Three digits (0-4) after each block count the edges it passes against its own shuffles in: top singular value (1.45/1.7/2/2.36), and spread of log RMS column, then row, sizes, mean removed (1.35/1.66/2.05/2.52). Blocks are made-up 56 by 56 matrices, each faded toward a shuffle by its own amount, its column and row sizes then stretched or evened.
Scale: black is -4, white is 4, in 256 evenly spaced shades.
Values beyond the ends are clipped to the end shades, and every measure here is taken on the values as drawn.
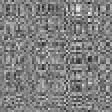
4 4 1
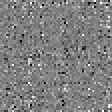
0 3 2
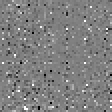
1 3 2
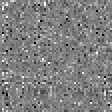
1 3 0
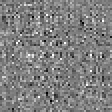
2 2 3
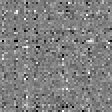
0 3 3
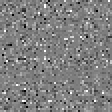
2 1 2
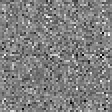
0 2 2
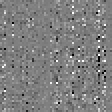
0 4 2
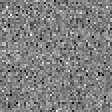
2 0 0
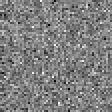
1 0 0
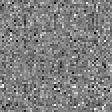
2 2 2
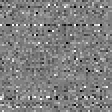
2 1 4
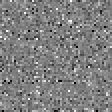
0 0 3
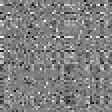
4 1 3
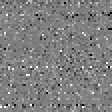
0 0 3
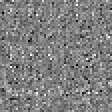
1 2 2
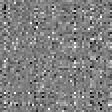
3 3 3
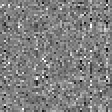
2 3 0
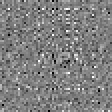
3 2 2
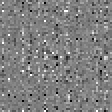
1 4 2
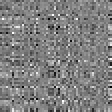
4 4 4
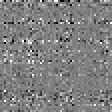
1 4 4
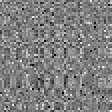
4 2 0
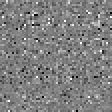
2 0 3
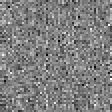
3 2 0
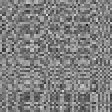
4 2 0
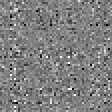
0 3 3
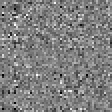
2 3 3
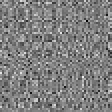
4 1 3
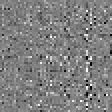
3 4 2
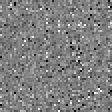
0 2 1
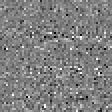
0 2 3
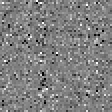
0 3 2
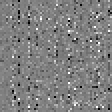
0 4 0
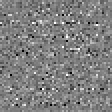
0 1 3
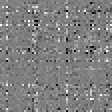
0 4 4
